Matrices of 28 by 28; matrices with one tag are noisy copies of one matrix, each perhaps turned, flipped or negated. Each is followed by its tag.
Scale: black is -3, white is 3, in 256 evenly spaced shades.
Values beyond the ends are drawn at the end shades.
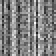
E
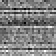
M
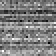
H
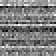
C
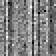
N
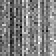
H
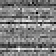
N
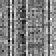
M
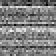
C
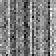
C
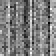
C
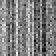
H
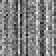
E
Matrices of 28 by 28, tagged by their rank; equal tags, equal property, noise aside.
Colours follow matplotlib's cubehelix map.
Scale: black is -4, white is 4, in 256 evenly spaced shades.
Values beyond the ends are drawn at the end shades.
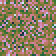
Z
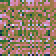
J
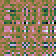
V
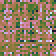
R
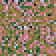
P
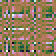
V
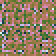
R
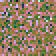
Z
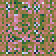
J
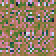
J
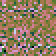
R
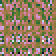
V
